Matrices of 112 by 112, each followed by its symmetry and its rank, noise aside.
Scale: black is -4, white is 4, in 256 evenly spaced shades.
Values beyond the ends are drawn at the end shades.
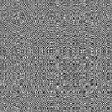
symmetric, rank five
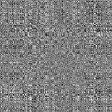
antisymmetric, rank six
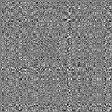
no symmetry, rank seven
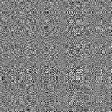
no symmetry, rank six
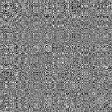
symmetric, rank six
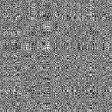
symmetric, rank seven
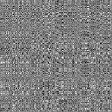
no symmetry, rank seven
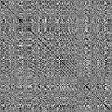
symmetric, rank five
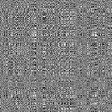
no symmetry, rank five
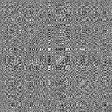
symmetric, rank five
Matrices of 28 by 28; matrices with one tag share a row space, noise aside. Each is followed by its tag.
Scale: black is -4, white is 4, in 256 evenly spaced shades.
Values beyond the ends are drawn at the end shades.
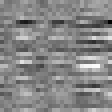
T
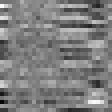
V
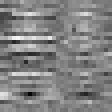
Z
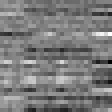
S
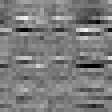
T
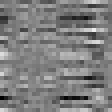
V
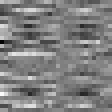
Z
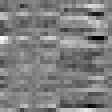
V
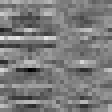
Z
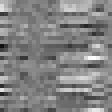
V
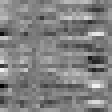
V
